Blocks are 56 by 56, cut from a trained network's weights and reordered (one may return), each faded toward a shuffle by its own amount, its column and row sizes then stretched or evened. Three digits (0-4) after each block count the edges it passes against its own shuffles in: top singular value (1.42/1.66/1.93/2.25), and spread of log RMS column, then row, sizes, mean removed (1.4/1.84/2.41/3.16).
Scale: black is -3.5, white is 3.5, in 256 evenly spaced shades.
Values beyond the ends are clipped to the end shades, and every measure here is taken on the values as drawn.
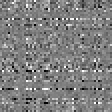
4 2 4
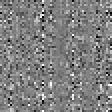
0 4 2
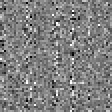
0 3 0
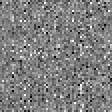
0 2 1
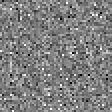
0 1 1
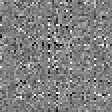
2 3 2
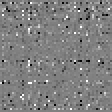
0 2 3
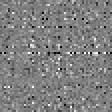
1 2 3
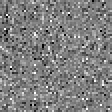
0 2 0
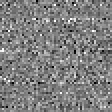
0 0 3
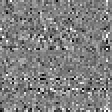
2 1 3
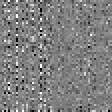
3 4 1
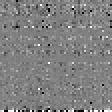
3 1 3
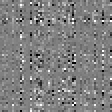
2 4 3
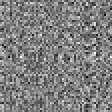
3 1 1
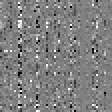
3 4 1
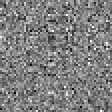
3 1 1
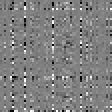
3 4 3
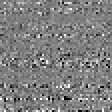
2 1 4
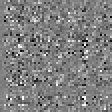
1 3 3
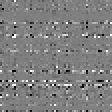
2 2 4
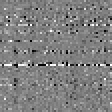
3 0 3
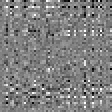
4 3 3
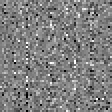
0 2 0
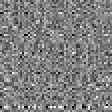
4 0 2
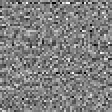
2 0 2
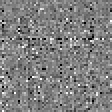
0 2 2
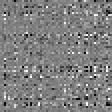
2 3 4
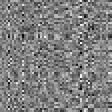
4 3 1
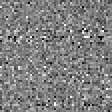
1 2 2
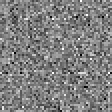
0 0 1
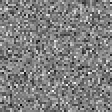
1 0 0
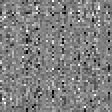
1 3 0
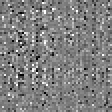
2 3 1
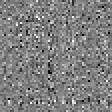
2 3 1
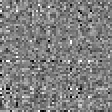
3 2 2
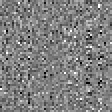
2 3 0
